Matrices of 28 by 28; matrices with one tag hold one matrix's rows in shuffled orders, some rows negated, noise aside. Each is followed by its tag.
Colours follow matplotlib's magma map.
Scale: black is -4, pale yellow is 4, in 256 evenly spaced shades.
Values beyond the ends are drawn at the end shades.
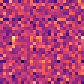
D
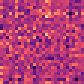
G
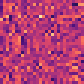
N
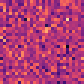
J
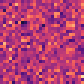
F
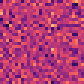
N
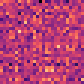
G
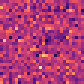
G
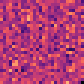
F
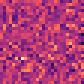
F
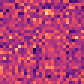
G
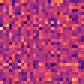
N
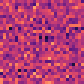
G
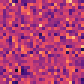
F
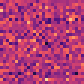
G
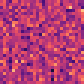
F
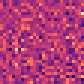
F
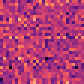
G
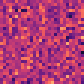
F
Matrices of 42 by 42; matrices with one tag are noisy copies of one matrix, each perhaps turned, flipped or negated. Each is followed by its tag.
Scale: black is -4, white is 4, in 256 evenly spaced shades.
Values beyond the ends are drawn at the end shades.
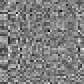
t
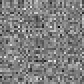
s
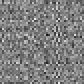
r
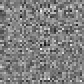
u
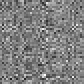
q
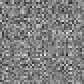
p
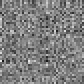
s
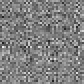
q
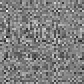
q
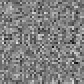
u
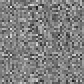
q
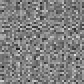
r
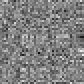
s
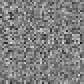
u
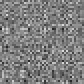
p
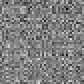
p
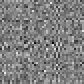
r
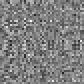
u
